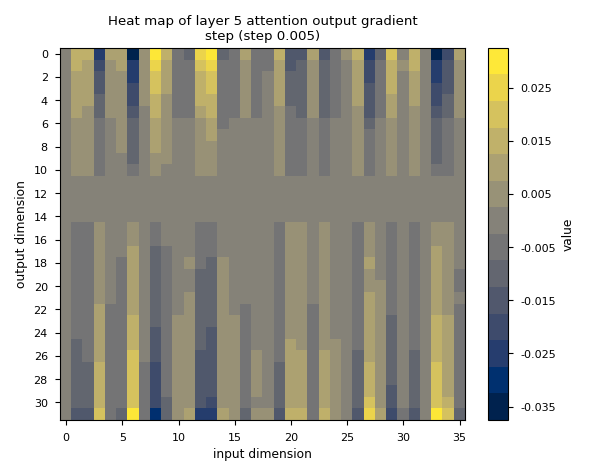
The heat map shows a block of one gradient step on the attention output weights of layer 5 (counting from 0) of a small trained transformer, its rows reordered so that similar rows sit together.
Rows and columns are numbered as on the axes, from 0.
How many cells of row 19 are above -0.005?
24
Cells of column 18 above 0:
1
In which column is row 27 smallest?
8
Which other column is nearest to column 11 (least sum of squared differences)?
28
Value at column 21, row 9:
-0.005
